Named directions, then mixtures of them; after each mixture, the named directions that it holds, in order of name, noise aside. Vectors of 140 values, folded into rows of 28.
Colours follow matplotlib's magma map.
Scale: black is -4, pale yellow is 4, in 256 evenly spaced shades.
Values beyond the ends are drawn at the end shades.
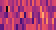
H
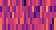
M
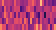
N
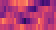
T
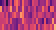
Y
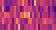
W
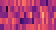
H, T.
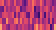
M, N.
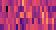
H, W.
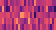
M, W.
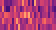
W.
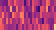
M, Y.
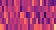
N, Y.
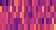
Y.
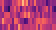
T, W.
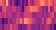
T, Y.
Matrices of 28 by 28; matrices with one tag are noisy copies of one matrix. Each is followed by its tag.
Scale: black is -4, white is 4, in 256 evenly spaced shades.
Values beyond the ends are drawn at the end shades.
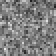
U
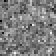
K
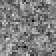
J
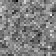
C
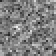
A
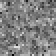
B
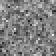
C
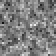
B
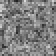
C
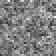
K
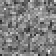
K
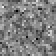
C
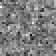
A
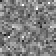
A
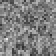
J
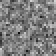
A
